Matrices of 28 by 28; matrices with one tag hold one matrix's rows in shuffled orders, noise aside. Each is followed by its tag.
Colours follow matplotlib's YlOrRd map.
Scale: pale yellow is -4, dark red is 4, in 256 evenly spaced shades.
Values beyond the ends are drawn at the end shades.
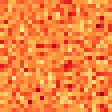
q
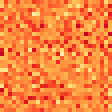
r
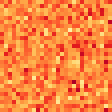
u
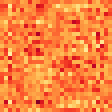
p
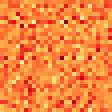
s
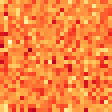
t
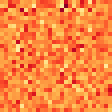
s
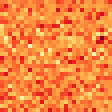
q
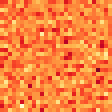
q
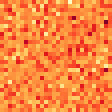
u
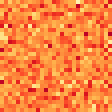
r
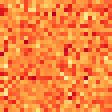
t
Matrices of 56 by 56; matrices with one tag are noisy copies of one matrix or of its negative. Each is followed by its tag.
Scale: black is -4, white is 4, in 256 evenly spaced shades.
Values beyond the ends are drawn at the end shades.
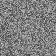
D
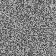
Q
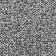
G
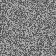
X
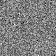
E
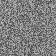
Q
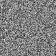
X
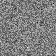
D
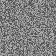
Q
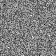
X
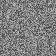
X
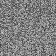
G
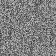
Q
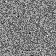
D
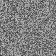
E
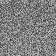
G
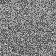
G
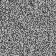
Q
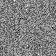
E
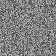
Q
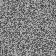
E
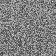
G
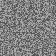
E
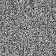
Q
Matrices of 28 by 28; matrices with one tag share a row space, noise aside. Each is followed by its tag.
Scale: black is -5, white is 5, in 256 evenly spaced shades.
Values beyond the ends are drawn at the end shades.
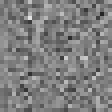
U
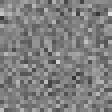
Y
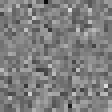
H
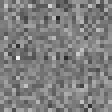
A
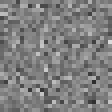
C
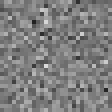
H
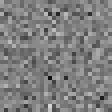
Y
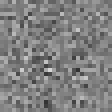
H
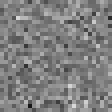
U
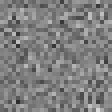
A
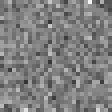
Y
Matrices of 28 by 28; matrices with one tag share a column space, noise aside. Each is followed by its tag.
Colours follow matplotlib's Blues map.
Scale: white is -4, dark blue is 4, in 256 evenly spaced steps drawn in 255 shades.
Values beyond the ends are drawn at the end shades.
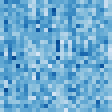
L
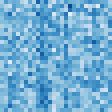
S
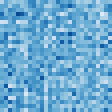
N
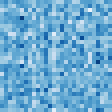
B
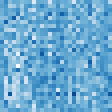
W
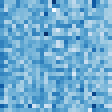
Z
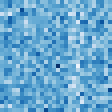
N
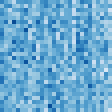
L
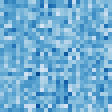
Z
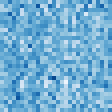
S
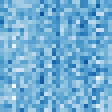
N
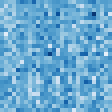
W
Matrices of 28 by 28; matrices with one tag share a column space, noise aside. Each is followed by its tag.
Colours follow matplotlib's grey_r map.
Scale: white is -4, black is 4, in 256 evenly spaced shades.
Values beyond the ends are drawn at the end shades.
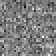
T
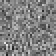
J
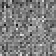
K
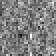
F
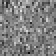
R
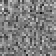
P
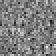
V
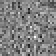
T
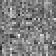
F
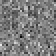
J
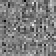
K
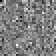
P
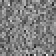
P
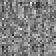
K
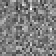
P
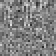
K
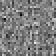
F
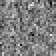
K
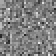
F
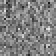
K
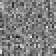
T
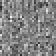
K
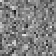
J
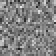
R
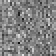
F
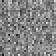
F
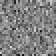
P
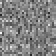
V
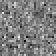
T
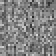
K
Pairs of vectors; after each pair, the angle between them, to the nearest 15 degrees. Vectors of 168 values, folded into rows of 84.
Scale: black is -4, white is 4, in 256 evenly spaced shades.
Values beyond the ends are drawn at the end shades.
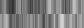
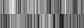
150 degrees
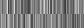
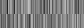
165 degrees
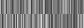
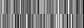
105 degrees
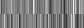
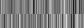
165 degrees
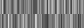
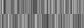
15 degrees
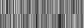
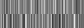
75 degrees
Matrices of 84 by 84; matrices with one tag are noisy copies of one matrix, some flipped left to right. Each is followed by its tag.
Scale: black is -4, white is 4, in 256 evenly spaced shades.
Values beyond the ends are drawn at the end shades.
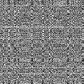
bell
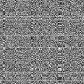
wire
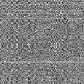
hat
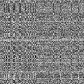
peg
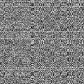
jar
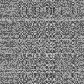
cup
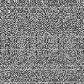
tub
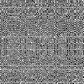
tub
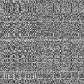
peg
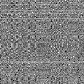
hat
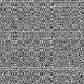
jar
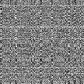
bell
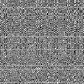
tub
